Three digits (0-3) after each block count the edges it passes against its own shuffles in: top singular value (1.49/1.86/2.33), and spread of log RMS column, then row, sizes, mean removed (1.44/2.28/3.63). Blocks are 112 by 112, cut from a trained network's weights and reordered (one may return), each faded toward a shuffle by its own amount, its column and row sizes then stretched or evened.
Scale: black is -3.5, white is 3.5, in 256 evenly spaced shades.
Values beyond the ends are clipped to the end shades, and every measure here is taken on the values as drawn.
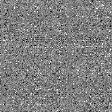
1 2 1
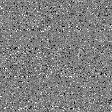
0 0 2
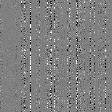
3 3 1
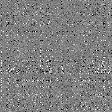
0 2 2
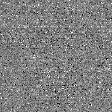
0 1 1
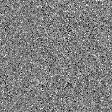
1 1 0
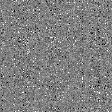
0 2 1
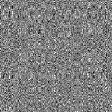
3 2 0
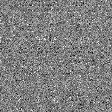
0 1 1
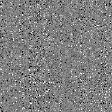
1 2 1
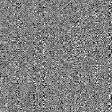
2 2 1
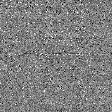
0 1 1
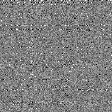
0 1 2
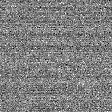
2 0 0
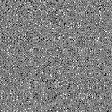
3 0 1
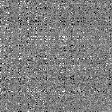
1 2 2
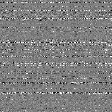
2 1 3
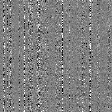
1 3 0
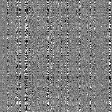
3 3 0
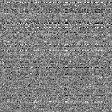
3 1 2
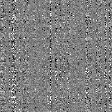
1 3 1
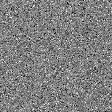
0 0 0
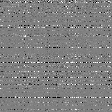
3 1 3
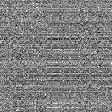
3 0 1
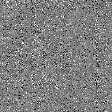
0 2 1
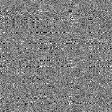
2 1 2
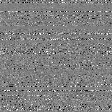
0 0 3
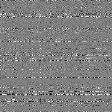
2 1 3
